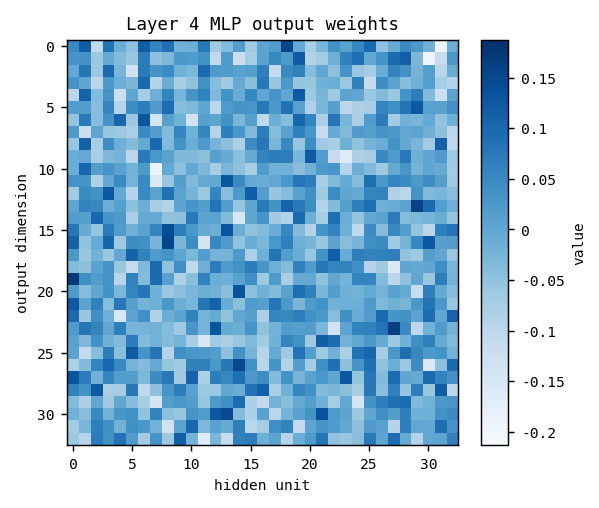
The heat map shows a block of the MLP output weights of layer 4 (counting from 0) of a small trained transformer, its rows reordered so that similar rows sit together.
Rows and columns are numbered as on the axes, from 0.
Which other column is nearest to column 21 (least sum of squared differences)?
32
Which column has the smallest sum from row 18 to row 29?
16
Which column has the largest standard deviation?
7
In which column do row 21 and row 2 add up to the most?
11
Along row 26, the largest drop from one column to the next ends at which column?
30
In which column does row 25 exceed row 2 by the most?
5
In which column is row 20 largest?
14
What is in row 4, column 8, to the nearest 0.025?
0.05
